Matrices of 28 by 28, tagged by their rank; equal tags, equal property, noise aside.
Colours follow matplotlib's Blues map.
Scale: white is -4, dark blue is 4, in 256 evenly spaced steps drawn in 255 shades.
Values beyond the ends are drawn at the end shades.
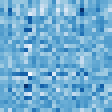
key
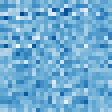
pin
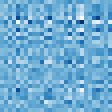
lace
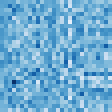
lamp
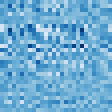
key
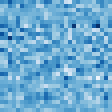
lamp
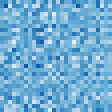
lamp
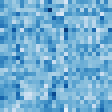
lamp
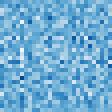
lamp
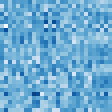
lamp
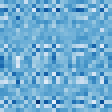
lace
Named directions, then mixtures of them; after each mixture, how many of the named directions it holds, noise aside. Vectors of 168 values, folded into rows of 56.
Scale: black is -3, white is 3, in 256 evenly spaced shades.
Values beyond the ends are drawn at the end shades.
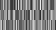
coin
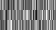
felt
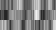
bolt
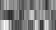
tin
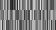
one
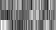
three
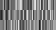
three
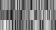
three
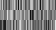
two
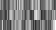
three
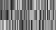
four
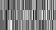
one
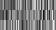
three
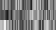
four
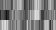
two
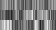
two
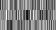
two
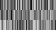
three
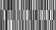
one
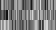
four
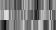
two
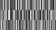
one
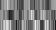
two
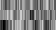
two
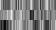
two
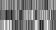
two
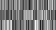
two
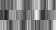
one
